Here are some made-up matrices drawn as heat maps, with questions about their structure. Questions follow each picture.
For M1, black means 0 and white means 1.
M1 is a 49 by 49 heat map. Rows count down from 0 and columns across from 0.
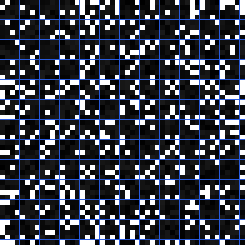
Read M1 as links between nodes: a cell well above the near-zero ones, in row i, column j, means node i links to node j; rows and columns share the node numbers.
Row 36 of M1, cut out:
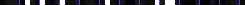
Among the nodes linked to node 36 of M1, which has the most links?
node 12
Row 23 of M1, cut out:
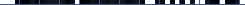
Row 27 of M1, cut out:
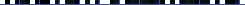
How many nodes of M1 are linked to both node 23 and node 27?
6
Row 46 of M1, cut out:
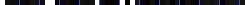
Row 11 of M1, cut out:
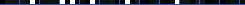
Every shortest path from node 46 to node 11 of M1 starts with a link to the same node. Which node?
node 0
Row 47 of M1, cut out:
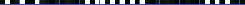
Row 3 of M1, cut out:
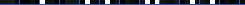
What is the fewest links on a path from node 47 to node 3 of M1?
2
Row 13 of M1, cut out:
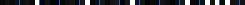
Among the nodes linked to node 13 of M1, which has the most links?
node 17
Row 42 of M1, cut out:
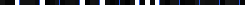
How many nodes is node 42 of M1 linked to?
7
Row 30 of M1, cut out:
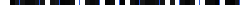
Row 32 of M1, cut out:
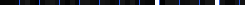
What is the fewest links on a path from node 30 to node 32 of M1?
4
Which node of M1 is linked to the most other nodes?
node 16
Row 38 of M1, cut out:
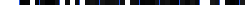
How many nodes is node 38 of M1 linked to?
12
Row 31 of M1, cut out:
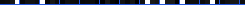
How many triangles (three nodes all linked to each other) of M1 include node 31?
7
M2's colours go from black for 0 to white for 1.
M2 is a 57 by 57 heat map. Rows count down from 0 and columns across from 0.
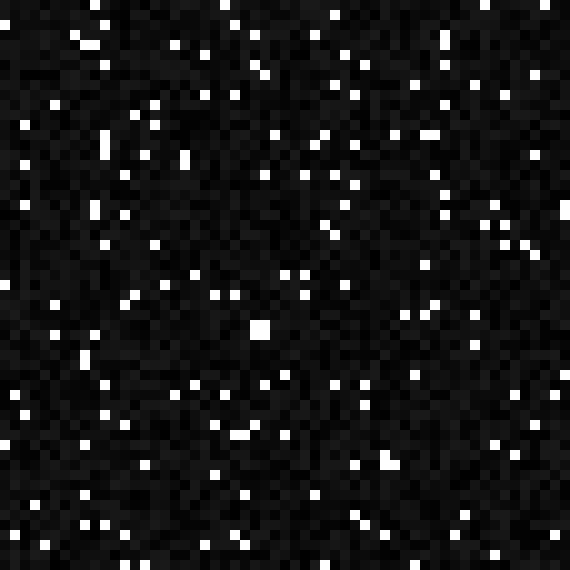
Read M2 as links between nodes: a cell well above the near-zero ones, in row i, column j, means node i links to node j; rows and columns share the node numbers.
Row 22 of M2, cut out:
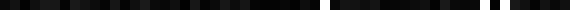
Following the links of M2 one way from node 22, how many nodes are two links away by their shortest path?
3
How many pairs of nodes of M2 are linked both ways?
2
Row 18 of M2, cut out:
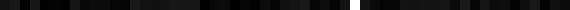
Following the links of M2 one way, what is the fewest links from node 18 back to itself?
6
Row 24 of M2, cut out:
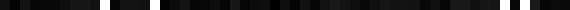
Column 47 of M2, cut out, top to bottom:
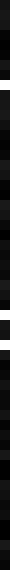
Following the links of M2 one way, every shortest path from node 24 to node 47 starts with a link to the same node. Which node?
node 52
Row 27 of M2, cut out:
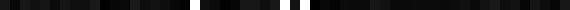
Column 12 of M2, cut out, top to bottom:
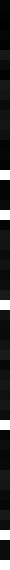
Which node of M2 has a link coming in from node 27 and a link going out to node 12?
node 30
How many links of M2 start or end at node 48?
2
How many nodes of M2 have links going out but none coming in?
4
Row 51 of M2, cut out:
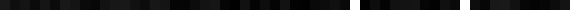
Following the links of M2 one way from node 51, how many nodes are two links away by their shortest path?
4
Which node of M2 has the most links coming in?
node 10
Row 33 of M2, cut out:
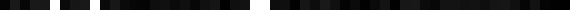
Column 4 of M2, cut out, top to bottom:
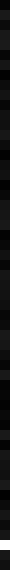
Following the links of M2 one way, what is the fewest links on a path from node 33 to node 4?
6
